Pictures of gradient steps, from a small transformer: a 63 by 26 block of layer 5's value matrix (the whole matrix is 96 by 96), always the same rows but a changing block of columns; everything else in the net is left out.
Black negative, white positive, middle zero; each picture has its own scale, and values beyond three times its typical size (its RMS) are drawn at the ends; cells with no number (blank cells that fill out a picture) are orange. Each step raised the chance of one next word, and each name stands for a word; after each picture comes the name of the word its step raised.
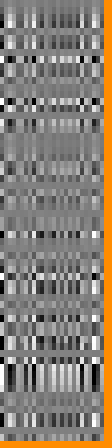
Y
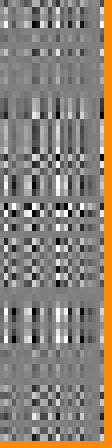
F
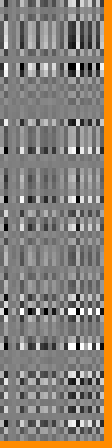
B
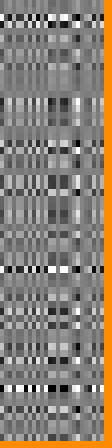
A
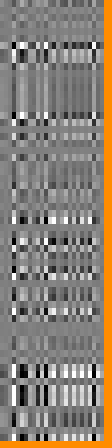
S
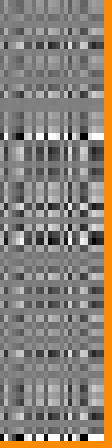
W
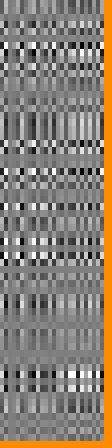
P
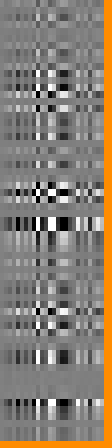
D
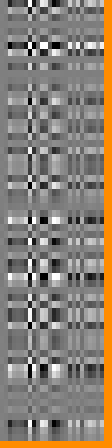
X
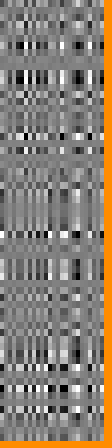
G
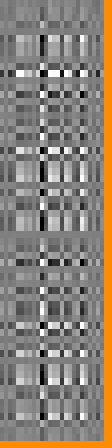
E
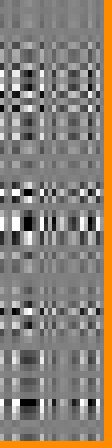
D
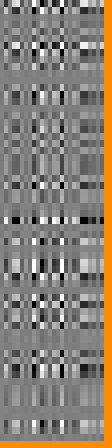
X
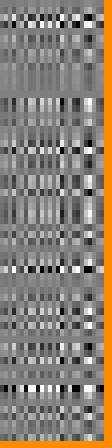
A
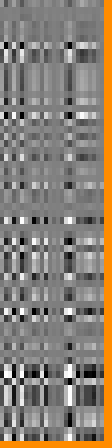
S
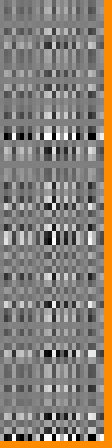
W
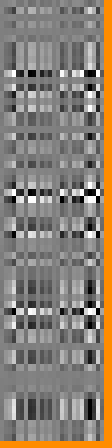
D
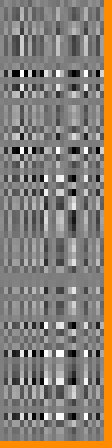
E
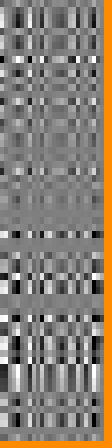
Y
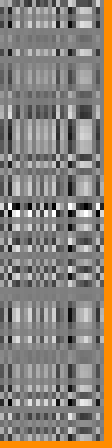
F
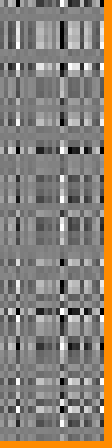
B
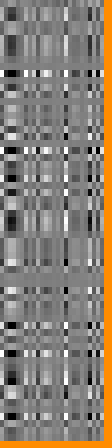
E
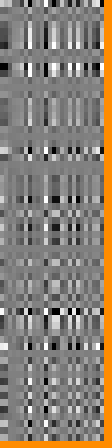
B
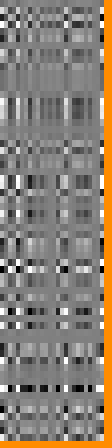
A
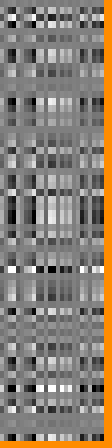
A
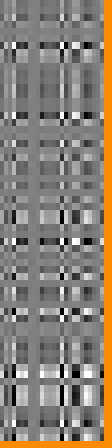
S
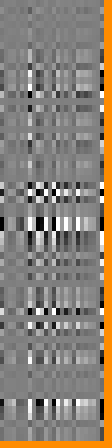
D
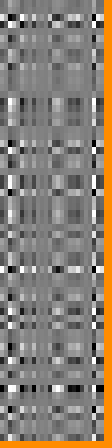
A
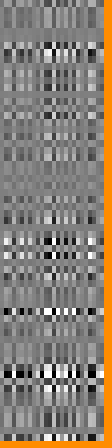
S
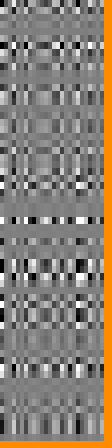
X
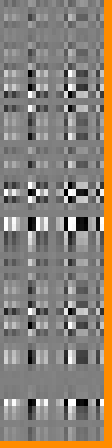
D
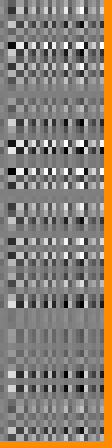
P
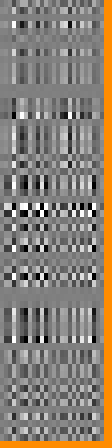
F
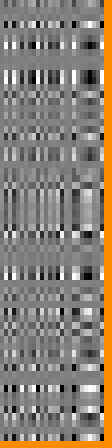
G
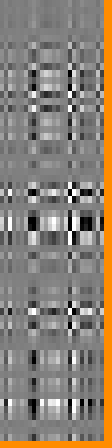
D
